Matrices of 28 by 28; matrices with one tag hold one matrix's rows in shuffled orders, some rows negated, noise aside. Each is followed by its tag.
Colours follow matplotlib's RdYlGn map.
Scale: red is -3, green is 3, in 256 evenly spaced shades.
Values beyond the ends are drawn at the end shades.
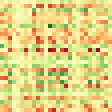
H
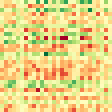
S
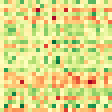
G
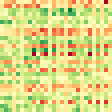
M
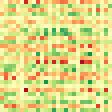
S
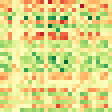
H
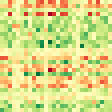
H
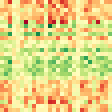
H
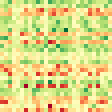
H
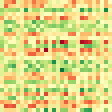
S
